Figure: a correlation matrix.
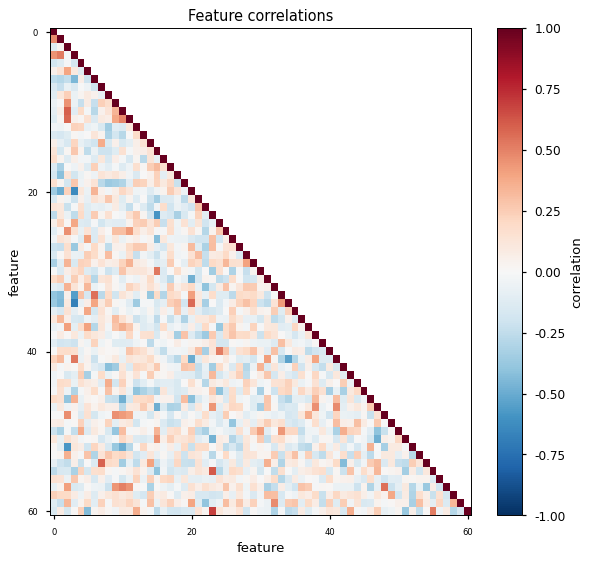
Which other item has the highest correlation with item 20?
34
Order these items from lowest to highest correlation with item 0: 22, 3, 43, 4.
4, 43, 22, 3
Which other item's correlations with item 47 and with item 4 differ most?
50
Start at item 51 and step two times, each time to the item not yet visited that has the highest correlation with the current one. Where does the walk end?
30
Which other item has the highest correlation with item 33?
6
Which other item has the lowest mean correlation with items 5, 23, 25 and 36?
15
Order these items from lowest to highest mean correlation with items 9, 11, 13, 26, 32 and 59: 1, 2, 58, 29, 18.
1, 18, 58, 29, 2
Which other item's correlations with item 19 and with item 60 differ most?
23
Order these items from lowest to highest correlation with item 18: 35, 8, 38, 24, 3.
38, 3, 24, 8, 35
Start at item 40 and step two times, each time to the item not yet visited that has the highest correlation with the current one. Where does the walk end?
3
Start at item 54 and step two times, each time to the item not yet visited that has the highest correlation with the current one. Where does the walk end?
14
